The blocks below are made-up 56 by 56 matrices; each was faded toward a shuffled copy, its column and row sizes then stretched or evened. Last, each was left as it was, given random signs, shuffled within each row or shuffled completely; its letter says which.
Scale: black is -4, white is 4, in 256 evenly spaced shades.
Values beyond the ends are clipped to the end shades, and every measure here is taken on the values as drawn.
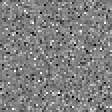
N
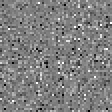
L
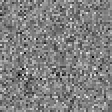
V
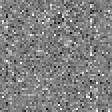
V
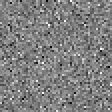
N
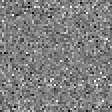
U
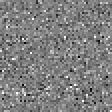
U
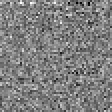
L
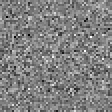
V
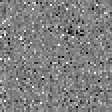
L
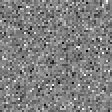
N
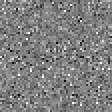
U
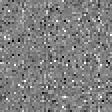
L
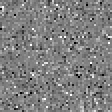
U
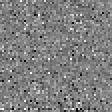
V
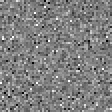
N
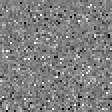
U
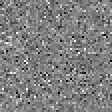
L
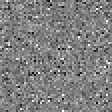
L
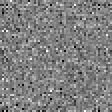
L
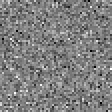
U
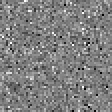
V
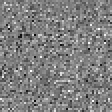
U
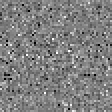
U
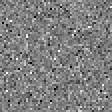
N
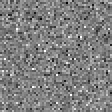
U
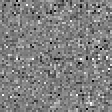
V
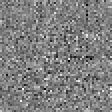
V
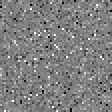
N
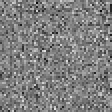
V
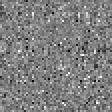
L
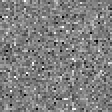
V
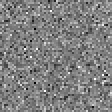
N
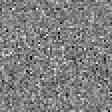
U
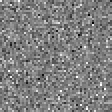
N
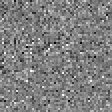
L
